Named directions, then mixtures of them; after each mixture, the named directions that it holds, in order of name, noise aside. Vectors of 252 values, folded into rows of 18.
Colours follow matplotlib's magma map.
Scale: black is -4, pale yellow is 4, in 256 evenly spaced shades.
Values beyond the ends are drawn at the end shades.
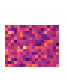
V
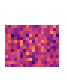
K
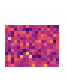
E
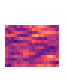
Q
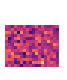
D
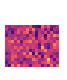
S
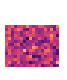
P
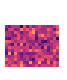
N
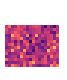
K.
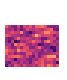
D, Q, V.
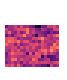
Q, S.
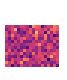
E, S, V.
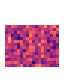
D, K.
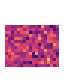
D, P, S.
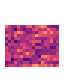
E, Q, V.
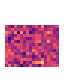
D.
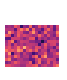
N, V.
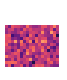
K.
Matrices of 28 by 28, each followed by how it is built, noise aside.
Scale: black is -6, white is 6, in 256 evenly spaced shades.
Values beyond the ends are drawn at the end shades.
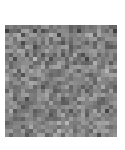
repeating columns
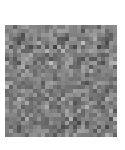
repeating columns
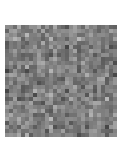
blocks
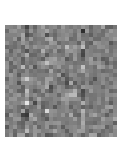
uneven columns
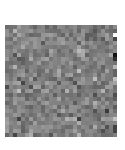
uneven columns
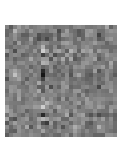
low rank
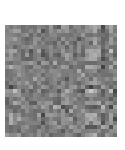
low rank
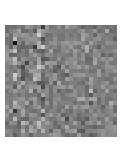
uneven columns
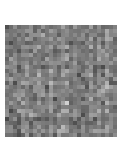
blocks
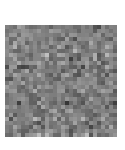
repeating columns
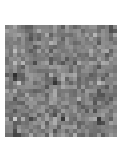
low rank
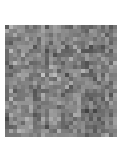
blocks
